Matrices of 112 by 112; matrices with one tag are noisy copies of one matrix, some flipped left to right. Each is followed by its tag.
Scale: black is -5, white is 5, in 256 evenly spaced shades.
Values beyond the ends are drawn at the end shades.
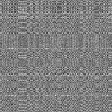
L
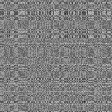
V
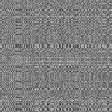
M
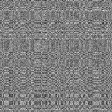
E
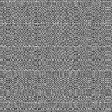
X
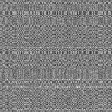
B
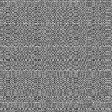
X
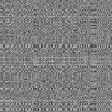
M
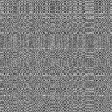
L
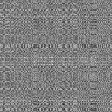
M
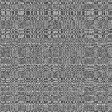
V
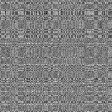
V
